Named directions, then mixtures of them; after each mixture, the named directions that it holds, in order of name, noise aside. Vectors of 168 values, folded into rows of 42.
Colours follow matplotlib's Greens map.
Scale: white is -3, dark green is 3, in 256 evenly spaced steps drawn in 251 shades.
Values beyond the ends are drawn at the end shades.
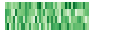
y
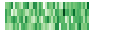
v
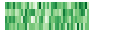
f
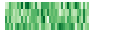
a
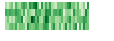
f.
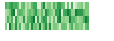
y.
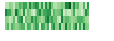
f, y.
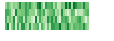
y.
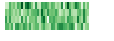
a.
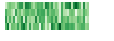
a, y.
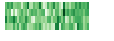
f, v.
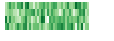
a, f.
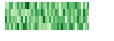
a, v.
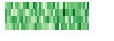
v.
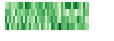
a, y.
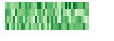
y.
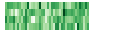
f, v.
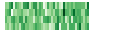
v.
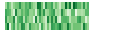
y.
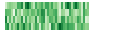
a, y.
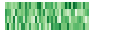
y.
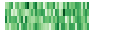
a, v.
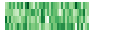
a, f.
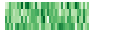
a.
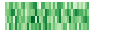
f, y.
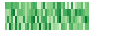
y.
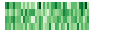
a, f.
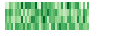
a, f.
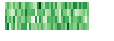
f, y.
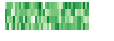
v, y.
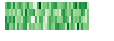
f, y.
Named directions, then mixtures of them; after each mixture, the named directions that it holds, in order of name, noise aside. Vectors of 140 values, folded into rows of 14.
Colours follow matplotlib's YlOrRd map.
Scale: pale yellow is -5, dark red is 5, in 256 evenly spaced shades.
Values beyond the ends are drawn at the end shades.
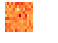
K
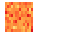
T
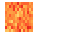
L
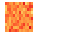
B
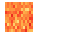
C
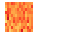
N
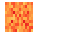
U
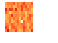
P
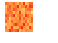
B.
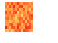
C, L.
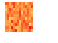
B, N, U.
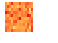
T.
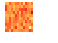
B, C, L.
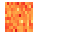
K, P.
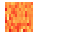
N.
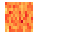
B, P.
